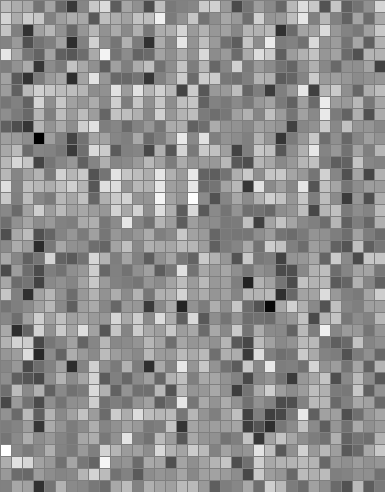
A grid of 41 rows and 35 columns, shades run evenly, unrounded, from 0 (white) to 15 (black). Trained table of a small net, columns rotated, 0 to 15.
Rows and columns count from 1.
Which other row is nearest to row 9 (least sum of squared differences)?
10
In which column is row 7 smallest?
9
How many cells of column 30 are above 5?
21
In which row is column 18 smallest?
17
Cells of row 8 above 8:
7
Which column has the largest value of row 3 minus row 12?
3
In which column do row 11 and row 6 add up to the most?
27
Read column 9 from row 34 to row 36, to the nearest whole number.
3 6 5
